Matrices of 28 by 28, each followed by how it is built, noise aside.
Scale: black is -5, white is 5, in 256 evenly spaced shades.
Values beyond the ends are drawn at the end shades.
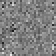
uneven columns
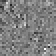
block diagonal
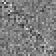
banded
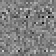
uneven rows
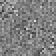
block diagonal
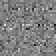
uneven rows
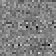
uneven rows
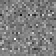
uneven rows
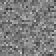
repeating rows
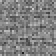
blocks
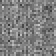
blocks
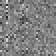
uneven columns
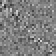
banded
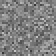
blocks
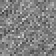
Hankel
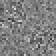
block diagonal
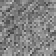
Hankel
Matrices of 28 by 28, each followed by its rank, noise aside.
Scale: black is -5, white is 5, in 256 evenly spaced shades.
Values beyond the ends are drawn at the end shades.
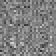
five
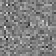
five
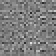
four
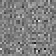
five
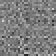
five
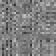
four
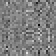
three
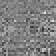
three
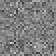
four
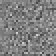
six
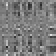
three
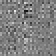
three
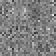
six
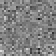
six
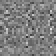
four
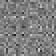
three
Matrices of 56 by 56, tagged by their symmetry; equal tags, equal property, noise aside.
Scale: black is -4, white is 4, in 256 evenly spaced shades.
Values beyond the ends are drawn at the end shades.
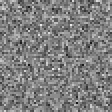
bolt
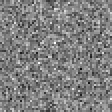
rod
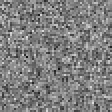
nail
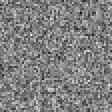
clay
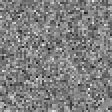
clay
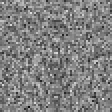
bolt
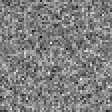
bolt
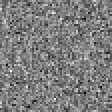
rod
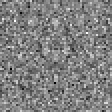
bolt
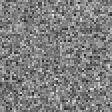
nail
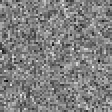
clay
